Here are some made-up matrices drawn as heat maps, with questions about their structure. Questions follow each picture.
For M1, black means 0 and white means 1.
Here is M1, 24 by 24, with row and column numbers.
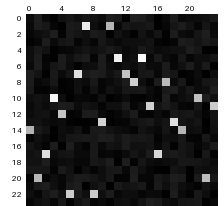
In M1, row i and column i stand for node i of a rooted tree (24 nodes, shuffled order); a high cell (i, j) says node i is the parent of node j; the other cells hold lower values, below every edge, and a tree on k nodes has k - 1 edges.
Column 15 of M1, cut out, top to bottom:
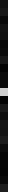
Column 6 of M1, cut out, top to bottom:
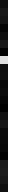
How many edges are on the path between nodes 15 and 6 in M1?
7
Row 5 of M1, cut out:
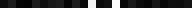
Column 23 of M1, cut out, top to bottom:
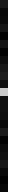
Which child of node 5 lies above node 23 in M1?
11
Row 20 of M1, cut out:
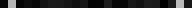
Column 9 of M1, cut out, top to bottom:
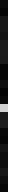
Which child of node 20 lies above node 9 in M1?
22
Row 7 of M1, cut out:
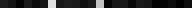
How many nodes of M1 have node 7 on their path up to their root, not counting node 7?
3
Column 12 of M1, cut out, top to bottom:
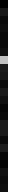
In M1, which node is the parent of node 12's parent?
1
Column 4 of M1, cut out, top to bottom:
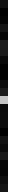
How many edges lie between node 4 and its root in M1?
4
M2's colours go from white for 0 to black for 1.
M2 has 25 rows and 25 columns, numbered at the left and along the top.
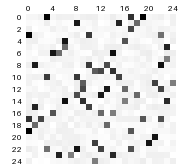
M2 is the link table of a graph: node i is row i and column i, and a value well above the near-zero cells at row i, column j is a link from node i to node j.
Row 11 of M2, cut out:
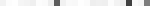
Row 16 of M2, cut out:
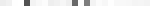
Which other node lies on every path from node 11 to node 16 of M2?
node 9
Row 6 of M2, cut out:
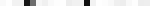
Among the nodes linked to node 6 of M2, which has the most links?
node 14
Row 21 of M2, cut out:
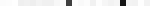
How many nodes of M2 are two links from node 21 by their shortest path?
2
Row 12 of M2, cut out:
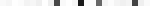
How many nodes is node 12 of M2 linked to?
4
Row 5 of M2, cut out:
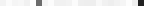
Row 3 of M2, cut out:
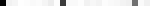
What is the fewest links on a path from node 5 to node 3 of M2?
6
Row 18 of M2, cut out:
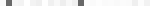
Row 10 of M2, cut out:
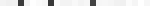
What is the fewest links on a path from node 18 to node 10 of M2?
3
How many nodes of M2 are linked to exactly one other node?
4
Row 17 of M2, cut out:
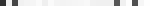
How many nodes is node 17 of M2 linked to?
4
